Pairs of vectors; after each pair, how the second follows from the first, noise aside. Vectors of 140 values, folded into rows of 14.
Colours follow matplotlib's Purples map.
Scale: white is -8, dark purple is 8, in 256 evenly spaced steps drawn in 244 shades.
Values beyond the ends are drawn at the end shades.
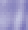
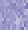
sign-scrambled.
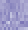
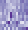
negated, scaled up.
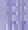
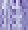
reversed, negated, scaled up.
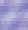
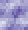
reversed, negated, scaled up.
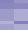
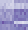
negated, scaled up.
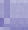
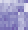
reversed, negated, scaled up.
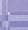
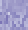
sign-scrambled.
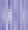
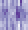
reversed, negated, scaled up.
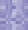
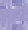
negated, partly zeroed.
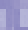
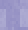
shrunk.
